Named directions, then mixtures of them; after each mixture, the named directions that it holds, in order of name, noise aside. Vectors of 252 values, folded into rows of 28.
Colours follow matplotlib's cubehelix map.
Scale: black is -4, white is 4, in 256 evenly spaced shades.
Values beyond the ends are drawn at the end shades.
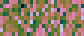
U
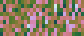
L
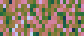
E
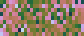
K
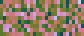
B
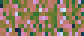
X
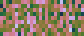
E, L, X.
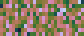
B, U, X.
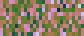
E, U, X.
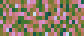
B.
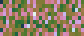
B, E, L.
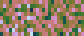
B, E.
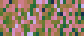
E, L, U.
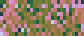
K.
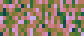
E, L, U.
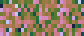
K, X.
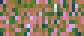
L.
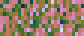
U.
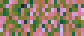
U.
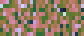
U, X.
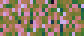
U.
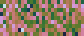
E, K.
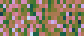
E, K.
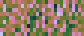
L.
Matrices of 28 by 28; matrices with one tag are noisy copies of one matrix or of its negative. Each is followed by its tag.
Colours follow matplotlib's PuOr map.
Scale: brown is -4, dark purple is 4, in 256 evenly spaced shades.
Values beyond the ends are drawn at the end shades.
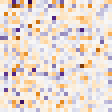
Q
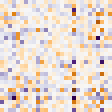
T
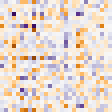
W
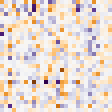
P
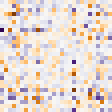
T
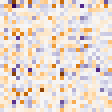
Q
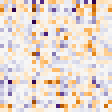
P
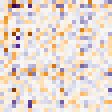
Q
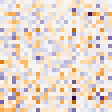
T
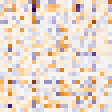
P
